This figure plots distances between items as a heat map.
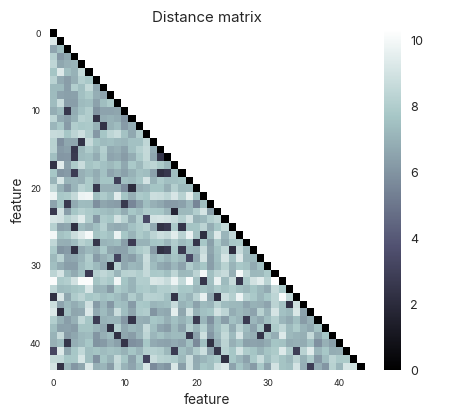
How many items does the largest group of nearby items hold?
6
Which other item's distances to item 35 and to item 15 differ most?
33
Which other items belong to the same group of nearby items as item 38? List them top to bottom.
8, 30
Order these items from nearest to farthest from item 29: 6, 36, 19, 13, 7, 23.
19, 6, 7, 23, 36, 13
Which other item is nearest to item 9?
39
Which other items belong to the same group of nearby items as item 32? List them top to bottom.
21, 26
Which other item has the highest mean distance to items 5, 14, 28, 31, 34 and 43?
32
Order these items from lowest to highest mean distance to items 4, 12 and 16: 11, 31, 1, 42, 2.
2, 1, 11, 31, 42
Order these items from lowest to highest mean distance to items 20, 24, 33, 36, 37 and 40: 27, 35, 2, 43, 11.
11, 27, 35, 2, 43
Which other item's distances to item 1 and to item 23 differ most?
17
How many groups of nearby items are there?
13
